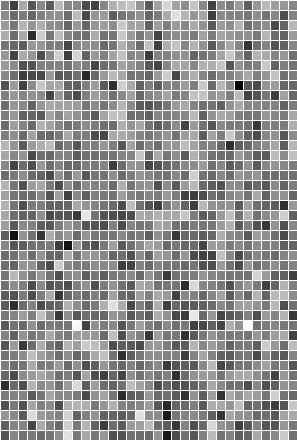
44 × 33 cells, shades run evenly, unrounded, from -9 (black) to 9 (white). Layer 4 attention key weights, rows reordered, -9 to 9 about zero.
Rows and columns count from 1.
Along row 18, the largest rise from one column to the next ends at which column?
22
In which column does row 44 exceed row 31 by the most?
32
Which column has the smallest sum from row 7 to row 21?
3
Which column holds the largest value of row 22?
10
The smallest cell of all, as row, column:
9, 27
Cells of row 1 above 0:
23
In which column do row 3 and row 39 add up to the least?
31
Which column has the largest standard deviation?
14
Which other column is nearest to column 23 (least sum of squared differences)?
15
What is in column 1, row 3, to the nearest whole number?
2
